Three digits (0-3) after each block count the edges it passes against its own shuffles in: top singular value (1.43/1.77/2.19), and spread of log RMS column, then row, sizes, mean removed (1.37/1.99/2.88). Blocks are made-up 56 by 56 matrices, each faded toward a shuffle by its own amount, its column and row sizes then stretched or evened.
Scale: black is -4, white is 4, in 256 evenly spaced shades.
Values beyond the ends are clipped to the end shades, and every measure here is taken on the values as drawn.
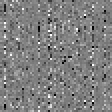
2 3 0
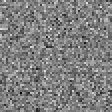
0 0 1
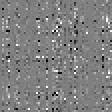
0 3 2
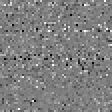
0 0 2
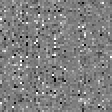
0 2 0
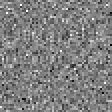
2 0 0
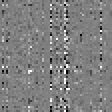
3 3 1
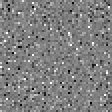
0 1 0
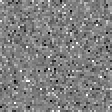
0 0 1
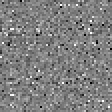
1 0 1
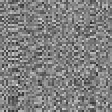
3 2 0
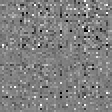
0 2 2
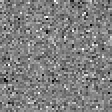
0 1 1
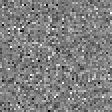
0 1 0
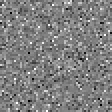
1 0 0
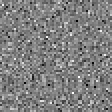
2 0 0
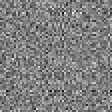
3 1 1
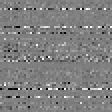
2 0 3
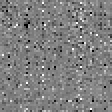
1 2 1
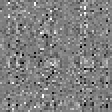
2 2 0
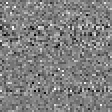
2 0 2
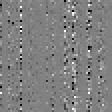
1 3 0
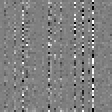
3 3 0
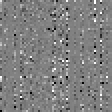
1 3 1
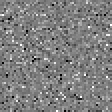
0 0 1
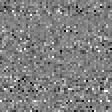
0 0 2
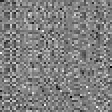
3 1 0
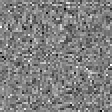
2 0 0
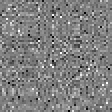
3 1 0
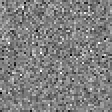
0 0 1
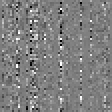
1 3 0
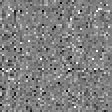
2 1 1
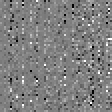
0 3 0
